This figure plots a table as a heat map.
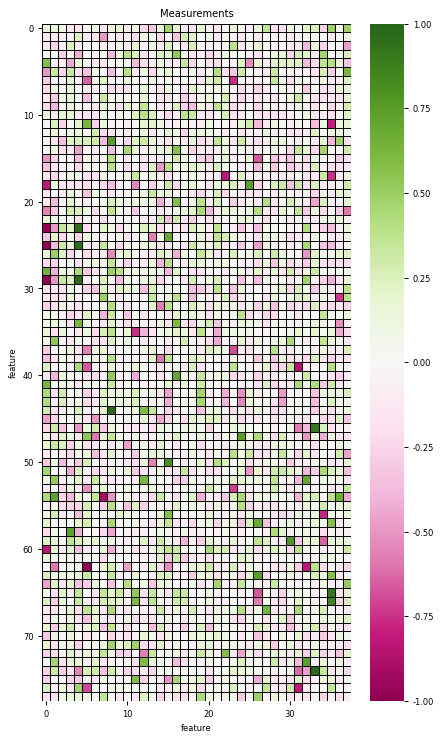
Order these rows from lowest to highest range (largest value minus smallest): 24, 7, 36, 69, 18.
7, 69, 36, 24, 18
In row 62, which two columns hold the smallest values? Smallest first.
5, 32
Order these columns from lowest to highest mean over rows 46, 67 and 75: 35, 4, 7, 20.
4, 20, 7, 35
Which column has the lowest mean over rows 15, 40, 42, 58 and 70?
26
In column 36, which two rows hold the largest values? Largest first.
54, 13
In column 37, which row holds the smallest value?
21
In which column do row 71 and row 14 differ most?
8
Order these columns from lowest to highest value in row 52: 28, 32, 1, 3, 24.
3, 24, 28, 1, 32
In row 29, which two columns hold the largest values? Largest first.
4, 32
